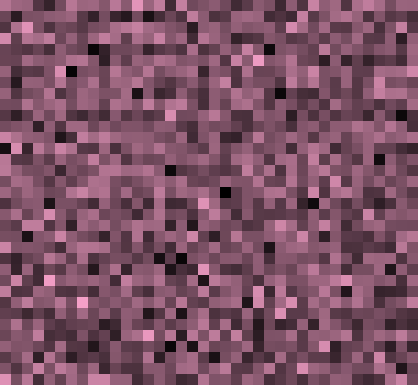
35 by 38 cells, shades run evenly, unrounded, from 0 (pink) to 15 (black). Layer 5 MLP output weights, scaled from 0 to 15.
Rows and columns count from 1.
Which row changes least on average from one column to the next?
12
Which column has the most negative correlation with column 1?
6
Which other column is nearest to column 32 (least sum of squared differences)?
36
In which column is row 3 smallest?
3
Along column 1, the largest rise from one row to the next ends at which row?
14
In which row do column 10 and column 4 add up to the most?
33
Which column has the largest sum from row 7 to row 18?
21
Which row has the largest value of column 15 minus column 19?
24
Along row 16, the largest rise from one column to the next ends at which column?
16
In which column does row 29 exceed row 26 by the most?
5
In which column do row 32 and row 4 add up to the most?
18
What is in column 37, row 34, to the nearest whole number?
13
